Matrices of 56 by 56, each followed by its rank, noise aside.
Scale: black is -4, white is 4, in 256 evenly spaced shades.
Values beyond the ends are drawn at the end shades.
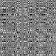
four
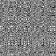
five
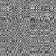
three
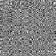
five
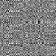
five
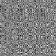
five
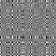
one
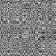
four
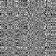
four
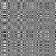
one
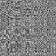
five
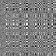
one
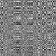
two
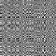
two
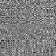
five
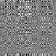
three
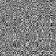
four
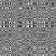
two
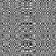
two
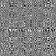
four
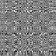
three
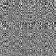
four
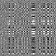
one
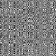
three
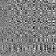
three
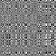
two
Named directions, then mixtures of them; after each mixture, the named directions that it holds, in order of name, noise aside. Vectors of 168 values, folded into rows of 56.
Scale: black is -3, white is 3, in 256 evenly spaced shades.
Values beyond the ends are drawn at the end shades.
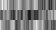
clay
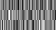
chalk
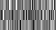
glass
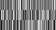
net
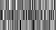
glass.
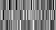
glass.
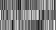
clay, net.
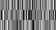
chalk, glass.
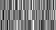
chalk, glass.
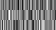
chalk.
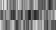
clay.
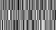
chalk.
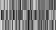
clay, net.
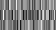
glass, net.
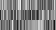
clay, net.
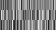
net.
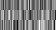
chalk, net.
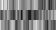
clay.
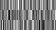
chalk.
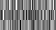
glass.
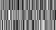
chalk.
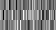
glass, net.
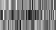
clay, glass.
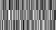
chalk, glass.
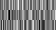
chalk.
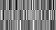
glass.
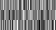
chalk, net.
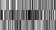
clay, glass.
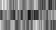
clay.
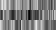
clay, glass.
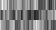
clay.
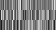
net.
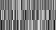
net.
